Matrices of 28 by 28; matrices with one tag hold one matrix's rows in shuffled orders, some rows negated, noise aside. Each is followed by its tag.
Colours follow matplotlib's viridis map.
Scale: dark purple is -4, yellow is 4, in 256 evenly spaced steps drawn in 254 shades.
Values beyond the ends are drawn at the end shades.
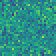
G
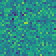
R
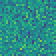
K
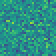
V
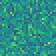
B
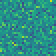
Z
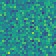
V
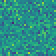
G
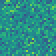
V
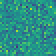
K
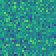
R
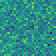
V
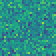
G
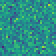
B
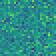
V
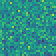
G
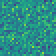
G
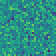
V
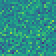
G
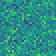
R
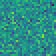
G
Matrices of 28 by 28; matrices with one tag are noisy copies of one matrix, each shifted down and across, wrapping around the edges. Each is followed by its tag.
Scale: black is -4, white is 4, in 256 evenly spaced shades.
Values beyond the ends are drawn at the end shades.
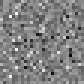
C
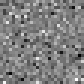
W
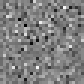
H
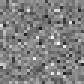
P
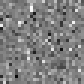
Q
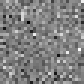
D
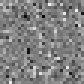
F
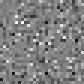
W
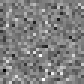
W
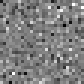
H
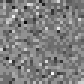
H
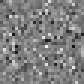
C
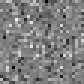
Q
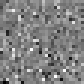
F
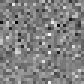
C
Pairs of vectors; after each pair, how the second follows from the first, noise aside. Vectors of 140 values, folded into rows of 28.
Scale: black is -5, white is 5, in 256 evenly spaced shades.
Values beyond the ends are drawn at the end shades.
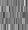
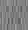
wrapped around, negated, shrunk.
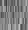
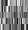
reversed, scaled up.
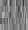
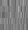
negated, shrunk.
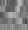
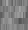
wrapped around, negated, shrunk.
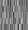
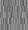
wrapped around, negated, shrunk.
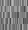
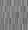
shrunk.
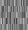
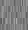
negated, shrunk.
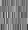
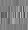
reversed, partly zeroed.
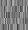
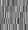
negated.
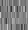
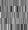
copied.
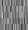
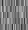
copied.
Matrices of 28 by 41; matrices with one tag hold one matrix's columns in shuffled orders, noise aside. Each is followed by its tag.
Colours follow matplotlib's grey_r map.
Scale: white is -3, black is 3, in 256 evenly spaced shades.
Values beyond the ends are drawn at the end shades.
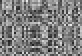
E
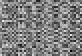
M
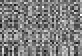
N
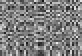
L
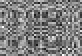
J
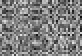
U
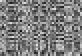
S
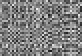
M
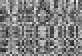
E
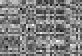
U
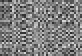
M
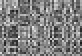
E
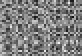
U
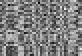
N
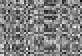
U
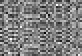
M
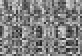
E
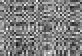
L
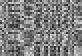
N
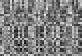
E
